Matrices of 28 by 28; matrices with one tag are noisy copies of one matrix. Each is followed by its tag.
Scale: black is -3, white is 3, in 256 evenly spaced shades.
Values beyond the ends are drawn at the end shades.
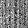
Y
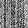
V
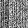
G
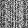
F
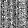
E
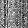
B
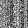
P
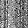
B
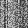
B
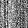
B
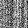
P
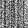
V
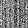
Y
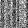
E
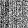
G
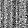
E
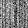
Y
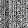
G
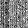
G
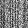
F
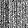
G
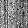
B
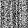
E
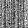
V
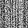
F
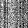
B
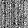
V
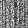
Y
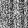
P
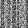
E
